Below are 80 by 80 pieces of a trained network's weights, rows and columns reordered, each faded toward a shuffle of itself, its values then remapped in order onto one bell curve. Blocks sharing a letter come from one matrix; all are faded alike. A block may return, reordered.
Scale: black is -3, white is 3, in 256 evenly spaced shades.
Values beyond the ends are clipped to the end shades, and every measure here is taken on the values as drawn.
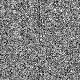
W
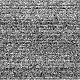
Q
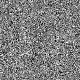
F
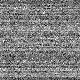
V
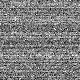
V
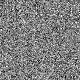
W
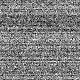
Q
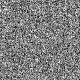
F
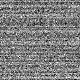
V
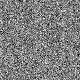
W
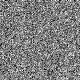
F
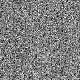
F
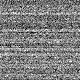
Q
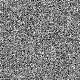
W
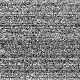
V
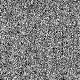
W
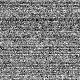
Q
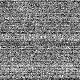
V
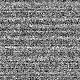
Q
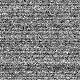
V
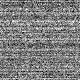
Q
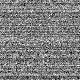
V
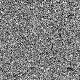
F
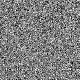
F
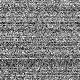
Q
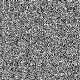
F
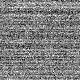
Q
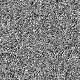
F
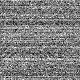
Q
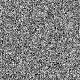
F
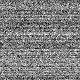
Q
